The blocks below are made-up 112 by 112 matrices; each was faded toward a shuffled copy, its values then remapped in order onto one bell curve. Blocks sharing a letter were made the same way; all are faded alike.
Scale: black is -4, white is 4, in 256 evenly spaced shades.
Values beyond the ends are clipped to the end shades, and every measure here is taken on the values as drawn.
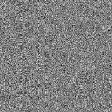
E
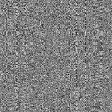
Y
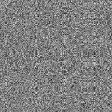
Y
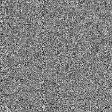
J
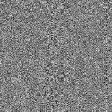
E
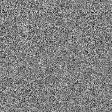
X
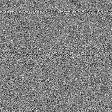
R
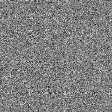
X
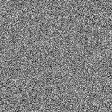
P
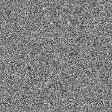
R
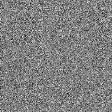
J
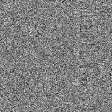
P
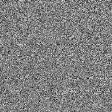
X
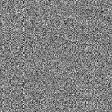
Y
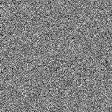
P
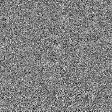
X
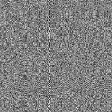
Y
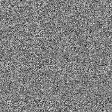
X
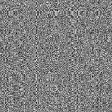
Y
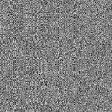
Y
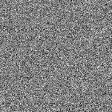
X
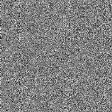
J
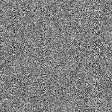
J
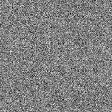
P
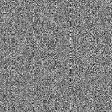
E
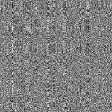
Y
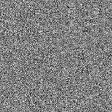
P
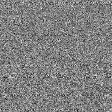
R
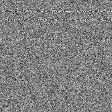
R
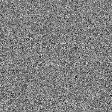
X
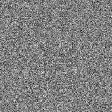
P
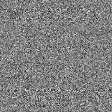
X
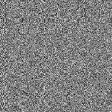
E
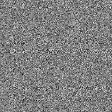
J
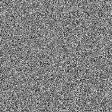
X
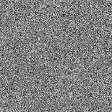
X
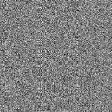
E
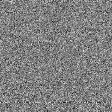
R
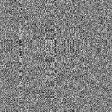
Y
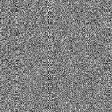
Y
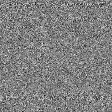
R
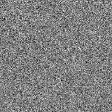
X
